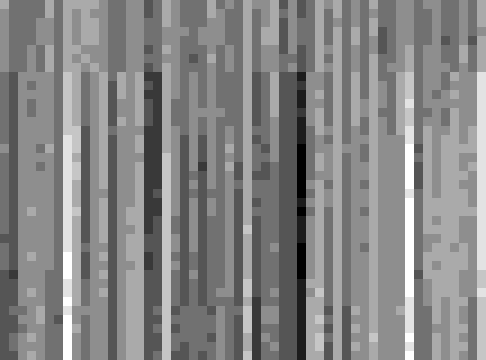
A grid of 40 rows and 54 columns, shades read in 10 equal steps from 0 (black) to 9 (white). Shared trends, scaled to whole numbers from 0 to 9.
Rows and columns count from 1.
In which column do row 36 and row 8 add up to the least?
34
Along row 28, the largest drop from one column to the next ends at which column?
47
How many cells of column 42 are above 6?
1
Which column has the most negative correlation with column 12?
18
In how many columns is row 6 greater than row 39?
18
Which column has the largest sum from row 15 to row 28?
46
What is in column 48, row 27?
5
